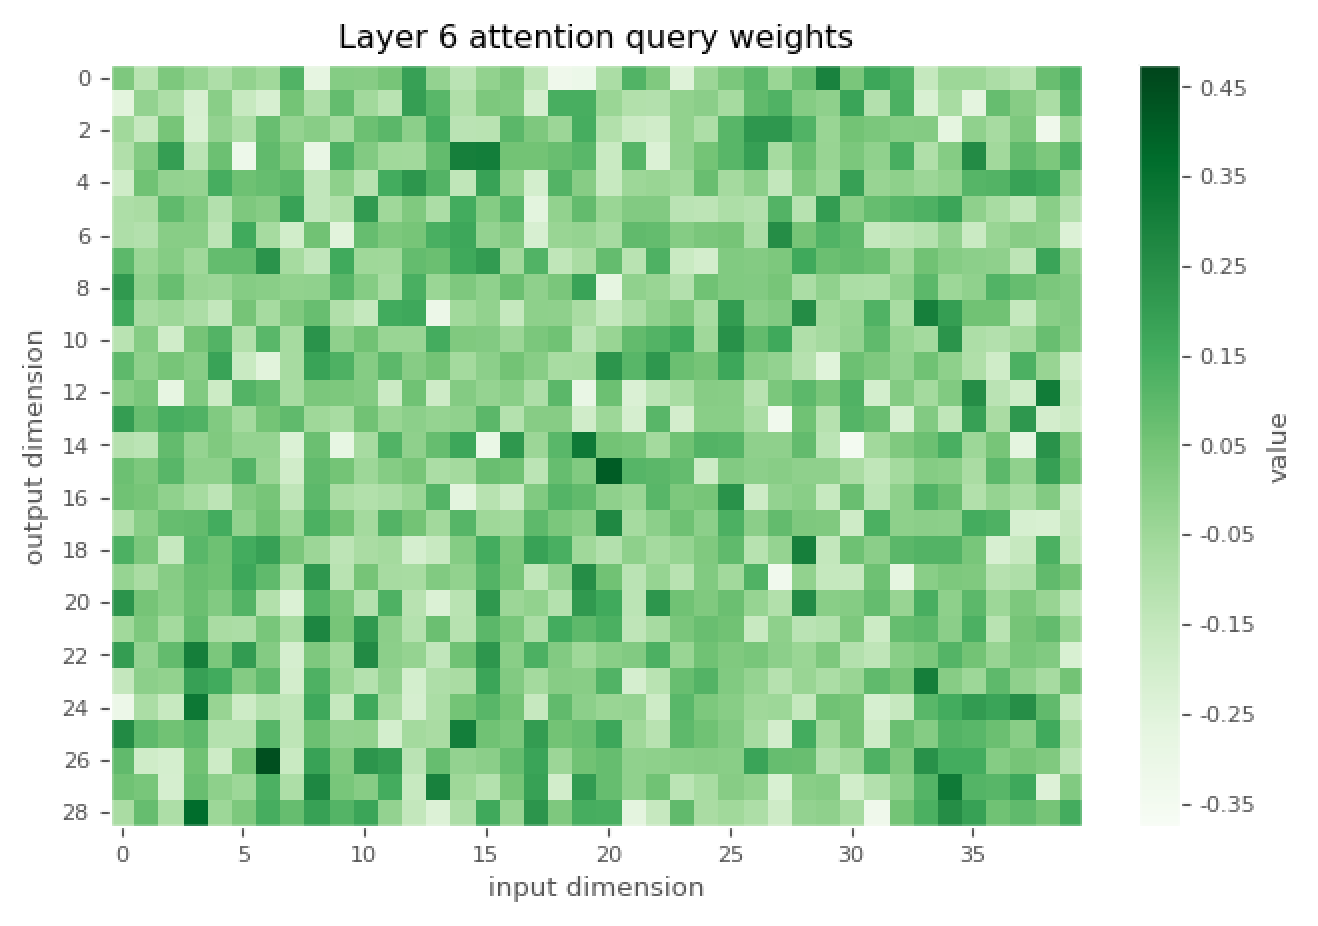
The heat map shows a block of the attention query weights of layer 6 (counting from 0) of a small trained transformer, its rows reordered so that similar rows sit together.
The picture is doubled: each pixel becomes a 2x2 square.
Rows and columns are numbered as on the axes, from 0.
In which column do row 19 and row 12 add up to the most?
38
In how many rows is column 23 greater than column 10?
13
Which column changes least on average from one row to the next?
25
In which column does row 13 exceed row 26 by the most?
2
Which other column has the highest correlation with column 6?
17
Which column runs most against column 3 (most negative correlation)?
12
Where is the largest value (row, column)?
26, 6
